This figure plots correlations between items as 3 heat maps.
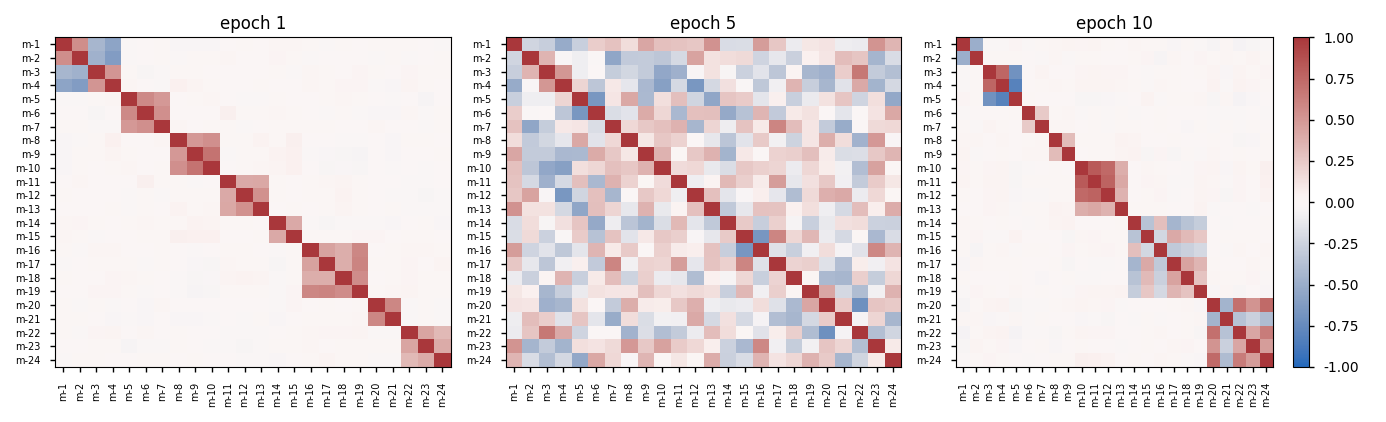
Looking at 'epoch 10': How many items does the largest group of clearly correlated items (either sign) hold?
6
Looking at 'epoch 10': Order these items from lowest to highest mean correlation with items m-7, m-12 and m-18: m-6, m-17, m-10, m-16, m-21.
m-16, m-21, m-6, m-17, m-10
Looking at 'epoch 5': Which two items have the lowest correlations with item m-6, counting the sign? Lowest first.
m-5, m-14
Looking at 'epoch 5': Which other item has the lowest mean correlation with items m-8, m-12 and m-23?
m-4
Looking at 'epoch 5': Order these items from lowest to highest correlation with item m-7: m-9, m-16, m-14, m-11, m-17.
m-14, m-16, m-9, m-11, m-17
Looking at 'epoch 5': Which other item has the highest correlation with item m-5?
m-8
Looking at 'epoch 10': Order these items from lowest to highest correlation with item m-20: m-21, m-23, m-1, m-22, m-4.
m-21, m-1, m-4, m-23, m-22
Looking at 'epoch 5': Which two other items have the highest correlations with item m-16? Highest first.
m-23, m-1
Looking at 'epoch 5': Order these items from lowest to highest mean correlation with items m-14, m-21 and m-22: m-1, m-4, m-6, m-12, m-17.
m-6, m-1, m-17, m-12, m-4
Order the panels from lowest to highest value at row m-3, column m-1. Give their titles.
epoch 1, epoch 5, epoch 10
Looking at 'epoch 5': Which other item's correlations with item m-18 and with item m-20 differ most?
m-22
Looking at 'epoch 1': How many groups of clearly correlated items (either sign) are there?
8
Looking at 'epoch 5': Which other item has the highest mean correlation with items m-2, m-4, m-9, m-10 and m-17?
m-15
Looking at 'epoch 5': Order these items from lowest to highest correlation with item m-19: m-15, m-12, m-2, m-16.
m-16, m-2, m-12, m-15
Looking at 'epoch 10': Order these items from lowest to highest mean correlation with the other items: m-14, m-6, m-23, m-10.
m-14, m-6, m-23, m-10
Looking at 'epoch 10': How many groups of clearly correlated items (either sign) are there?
7
